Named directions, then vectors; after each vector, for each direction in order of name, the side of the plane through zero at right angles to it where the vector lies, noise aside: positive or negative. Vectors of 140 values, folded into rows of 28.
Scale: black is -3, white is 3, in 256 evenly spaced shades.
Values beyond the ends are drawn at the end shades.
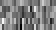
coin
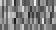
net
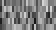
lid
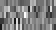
negative, positive, positive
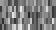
negative, positive, positive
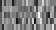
positive, positive, negative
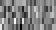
positive, negative, negative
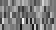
positive, positive, negative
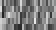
positive, negative, positive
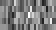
negative, negative, negative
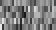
positive, negative, negative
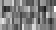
positive, negative, positive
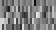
positive, negative, negative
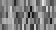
positive, positive, positive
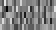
positive, negative, positive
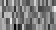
positive, negative, positive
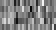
positive, positive, positive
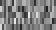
positive, negative, negative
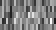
negative, negative, negative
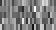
positive, positive, negative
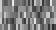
negative, negative, positive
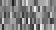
positive, positive, negative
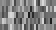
positive, positive, positive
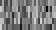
positive, negative, negative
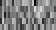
positive, positive, negative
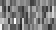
positive, negative, negative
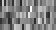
negative, positive, negative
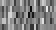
positive, positive, positive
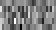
positive, negative, negative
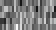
negative, positive, negative
